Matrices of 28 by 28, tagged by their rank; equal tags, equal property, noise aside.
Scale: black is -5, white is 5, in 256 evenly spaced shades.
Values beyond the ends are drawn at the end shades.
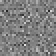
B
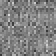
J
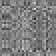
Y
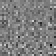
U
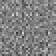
U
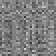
J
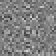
J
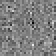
B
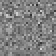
U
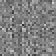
U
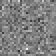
B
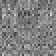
Y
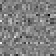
J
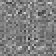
U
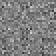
B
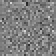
B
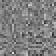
U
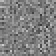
B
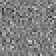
B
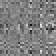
Y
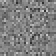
J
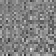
J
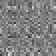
J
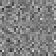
J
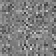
U
